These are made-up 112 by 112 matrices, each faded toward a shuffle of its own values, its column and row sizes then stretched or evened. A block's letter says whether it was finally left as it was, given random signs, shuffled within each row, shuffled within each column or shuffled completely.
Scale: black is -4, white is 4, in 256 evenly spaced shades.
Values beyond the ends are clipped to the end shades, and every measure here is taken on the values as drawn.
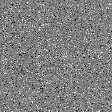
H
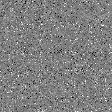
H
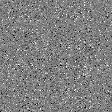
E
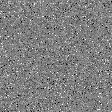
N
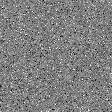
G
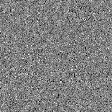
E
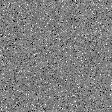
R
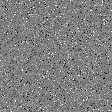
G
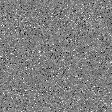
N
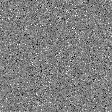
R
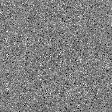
H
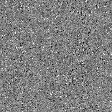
R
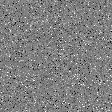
G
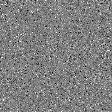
H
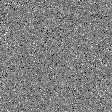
G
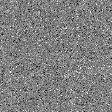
H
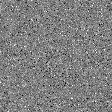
N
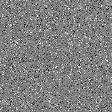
H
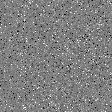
R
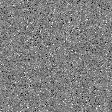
R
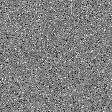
G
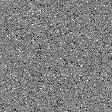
H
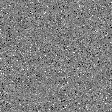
R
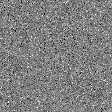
R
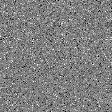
E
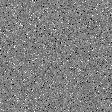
G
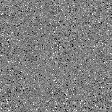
E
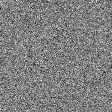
R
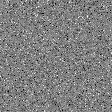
G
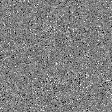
H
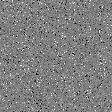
R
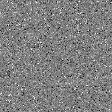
E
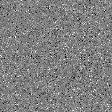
E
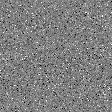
N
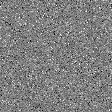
N
